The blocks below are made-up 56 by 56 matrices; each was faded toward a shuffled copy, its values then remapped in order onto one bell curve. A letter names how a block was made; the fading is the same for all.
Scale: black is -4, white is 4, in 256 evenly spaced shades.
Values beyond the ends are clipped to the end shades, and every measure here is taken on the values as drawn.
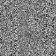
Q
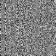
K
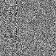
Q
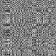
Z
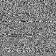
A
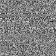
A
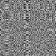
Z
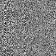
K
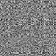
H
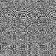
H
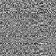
H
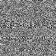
A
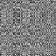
Z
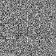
K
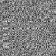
H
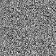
K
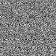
A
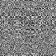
H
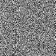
Q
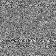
A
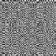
Z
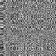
Z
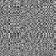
Z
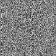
Q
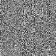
K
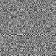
H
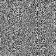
K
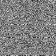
A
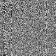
K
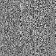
K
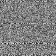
A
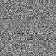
H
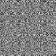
H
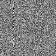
Q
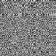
H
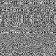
H
